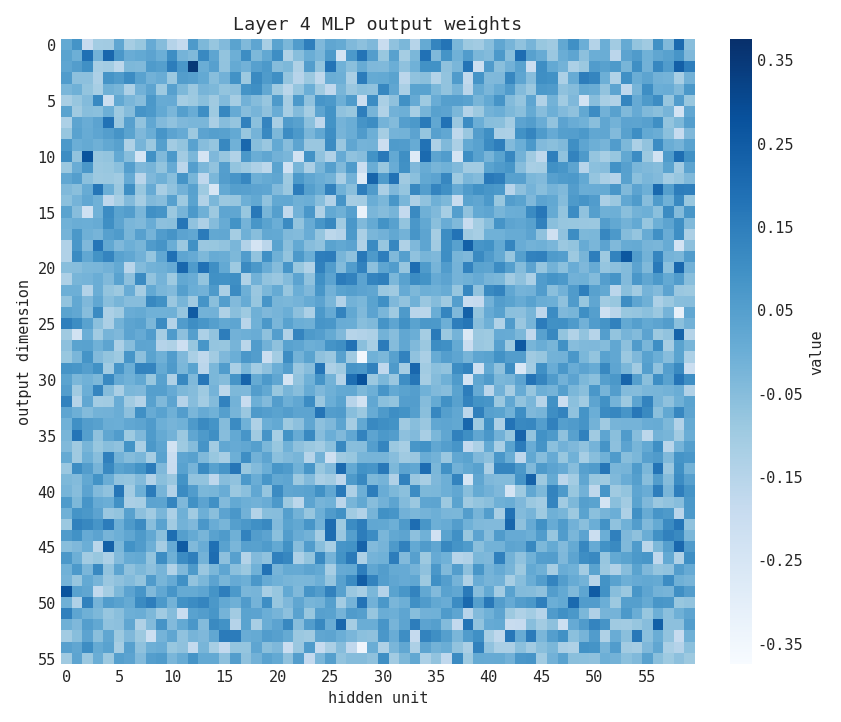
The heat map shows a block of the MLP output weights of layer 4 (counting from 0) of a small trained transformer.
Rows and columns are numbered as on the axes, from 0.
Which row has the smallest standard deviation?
31
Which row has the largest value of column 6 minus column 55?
45
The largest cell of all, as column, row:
12, 2
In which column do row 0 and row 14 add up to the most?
58
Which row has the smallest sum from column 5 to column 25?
54
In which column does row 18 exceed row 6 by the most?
38
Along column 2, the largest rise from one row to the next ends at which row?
1
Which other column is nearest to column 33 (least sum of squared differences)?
51
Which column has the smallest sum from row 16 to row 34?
59
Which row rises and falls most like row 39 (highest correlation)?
30
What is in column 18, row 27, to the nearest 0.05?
0.05
